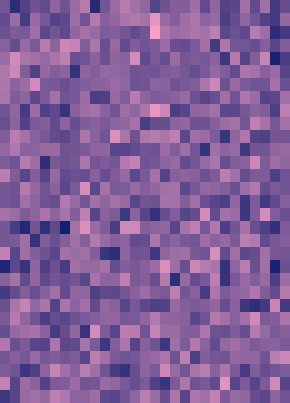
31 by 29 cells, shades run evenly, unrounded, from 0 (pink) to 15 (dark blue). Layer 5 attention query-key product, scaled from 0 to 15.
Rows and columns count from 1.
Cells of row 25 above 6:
22
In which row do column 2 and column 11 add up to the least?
6
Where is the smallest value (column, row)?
16, 3
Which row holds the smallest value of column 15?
31
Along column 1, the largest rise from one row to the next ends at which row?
21
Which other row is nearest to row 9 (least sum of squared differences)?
2
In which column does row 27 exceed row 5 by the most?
14
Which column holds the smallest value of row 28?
29
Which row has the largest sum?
1
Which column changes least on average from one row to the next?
8
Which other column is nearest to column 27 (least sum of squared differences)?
24
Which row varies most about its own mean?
18
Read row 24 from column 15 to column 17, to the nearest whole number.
10 11 11
